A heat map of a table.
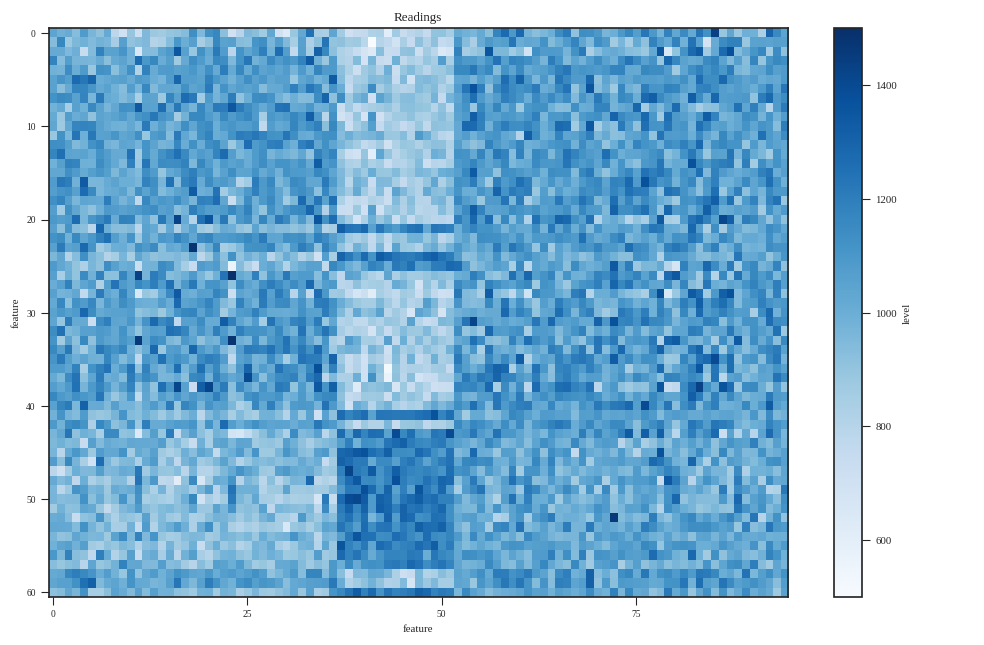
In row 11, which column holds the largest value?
61
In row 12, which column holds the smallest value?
43
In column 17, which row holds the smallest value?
47
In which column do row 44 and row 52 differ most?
72
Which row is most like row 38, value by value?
20
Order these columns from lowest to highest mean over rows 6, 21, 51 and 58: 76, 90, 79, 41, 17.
90, 17, 41, 79, 76
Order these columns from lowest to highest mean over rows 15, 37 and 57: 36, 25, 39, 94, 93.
39, 36, 94, 93, 25
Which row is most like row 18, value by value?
35
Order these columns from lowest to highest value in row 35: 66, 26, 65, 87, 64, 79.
79, 26, 64, 66, 65, 87
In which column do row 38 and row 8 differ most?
83
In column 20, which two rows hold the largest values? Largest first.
38, 20
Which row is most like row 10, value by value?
6
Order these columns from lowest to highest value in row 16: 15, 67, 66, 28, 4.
67, 66, 28, 15, 4
